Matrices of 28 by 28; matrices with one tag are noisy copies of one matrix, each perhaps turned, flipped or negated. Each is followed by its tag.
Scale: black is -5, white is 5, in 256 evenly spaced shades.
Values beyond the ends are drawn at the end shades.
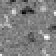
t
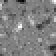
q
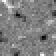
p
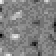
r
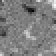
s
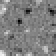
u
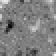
s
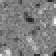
q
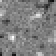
p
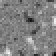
q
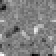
q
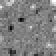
u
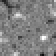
p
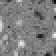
r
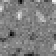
r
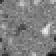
s
